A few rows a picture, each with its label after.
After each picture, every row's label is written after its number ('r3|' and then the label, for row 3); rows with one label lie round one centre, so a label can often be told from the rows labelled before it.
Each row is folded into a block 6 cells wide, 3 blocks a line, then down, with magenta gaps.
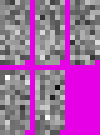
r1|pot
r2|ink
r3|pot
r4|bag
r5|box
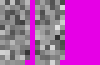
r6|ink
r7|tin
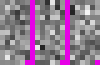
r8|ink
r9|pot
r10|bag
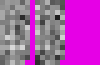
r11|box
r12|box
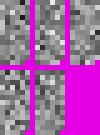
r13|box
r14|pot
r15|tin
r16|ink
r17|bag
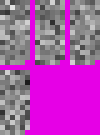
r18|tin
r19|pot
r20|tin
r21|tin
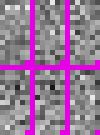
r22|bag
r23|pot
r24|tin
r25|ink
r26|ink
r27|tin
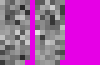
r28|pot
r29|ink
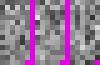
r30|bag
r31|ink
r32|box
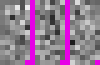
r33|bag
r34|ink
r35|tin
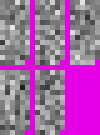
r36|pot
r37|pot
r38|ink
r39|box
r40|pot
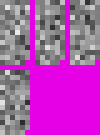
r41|bag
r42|box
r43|ink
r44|tin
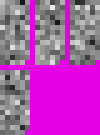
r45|box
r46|ink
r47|bag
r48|pot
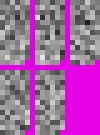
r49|ink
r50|ink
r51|pot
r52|pot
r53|tin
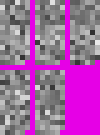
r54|pot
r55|pot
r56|pot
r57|tin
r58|ink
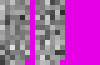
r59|box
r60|ink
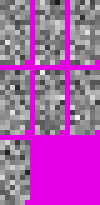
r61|pot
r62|tin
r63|pot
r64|ink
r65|tin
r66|tin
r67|tin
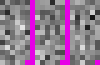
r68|tin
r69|ink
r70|box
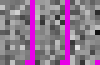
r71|box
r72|box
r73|tin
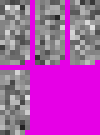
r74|bag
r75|box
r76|tin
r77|pot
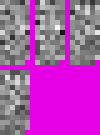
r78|tin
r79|tin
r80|bag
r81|bag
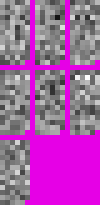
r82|box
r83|box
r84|ink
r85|bag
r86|ink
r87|bag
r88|pot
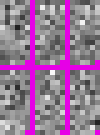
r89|box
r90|bag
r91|bag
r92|ink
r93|pot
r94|ink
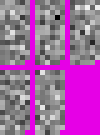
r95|box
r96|box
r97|bag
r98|tin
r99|tin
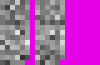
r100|pot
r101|pot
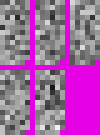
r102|ink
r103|ink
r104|box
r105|tin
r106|ink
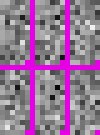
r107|box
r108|box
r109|tin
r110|ink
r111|box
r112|tin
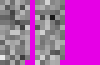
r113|pot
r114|ink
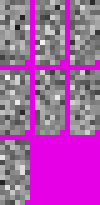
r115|box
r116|pot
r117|tin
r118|bag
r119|tin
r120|ink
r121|tin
